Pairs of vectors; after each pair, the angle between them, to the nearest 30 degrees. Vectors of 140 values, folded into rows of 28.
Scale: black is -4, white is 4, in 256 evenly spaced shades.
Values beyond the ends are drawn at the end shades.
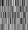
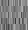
90 degrees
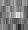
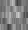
60 degrees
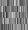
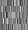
30 degrees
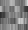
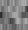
60 degrees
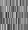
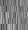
150 degrees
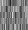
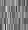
120 degrees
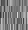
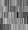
120 degrees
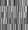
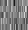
30 degrees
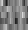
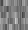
150 degrees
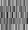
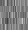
90 degrees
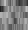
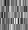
120 degrees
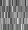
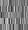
90 degrees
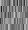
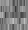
60 degrees
